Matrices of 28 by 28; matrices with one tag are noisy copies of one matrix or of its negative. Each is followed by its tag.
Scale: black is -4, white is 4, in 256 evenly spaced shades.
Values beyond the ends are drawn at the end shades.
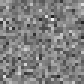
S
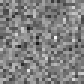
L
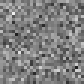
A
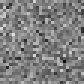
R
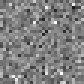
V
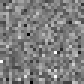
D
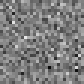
A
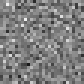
V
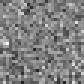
D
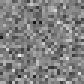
V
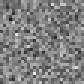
A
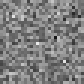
L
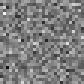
R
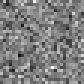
V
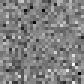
D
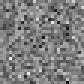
V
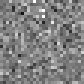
V
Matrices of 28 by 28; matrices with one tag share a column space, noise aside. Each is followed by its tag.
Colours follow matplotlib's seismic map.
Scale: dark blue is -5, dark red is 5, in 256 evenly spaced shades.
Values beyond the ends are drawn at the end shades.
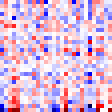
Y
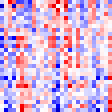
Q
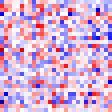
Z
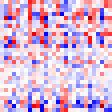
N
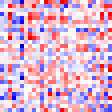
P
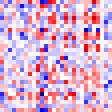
P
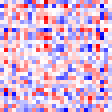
P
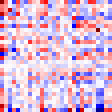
Y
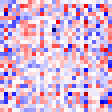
Z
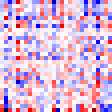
Y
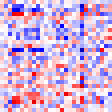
Z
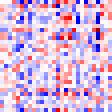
P
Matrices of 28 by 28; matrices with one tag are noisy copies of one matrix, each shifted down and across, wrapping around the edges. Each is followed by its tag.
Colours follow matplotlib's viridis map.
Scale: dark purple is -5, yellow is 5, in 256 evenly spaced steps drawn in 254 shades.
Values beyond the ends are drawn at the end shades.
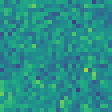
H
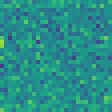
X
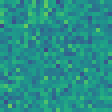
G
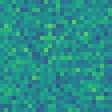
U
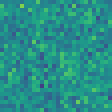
H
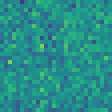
H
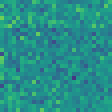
X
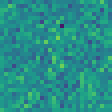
H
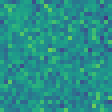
H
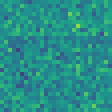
X
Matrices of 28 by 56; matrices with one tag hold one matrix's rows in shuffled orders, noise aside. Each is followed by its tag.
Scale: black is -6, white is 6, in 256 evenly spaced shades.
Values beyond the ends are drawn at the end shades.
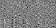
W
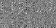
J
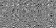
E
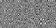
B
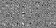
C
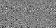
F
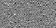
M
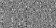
J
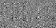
W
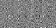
B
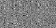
W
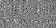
W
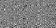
W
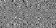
W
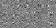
E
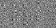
W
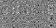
E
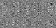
E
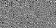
F
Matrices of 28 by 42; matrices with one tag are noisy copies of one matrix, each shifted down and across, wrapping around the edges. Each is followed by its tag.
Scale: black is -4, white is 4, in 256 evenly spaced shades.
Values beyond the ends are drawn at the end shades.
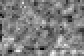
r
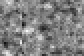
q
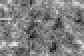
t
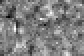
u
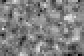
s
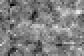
t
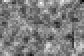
r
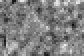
r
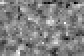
s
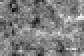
t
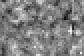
u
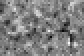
u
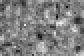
q
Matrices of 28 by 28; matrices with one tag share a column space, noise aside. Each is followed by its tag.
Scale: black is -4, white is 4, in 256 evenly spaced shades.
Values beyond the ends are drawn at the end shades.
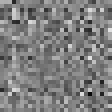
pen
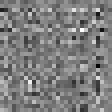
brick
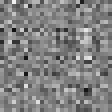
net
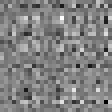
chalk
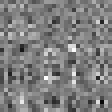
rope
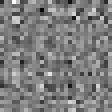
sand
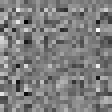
brick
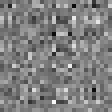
chalk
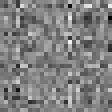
chalk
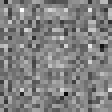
pen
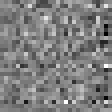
chalk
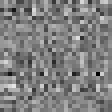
sand
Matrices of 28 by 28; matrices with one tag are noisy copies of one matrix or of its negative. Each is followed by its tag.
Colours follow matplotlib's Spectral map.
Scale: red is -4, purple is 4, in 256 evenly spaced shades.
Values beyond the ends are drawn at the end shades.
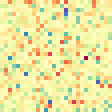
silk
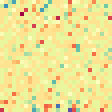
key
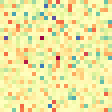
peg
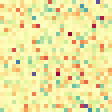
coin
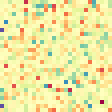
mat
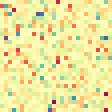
peg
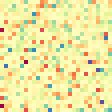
mat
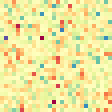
peg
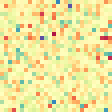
peg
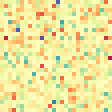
peg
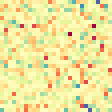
coin
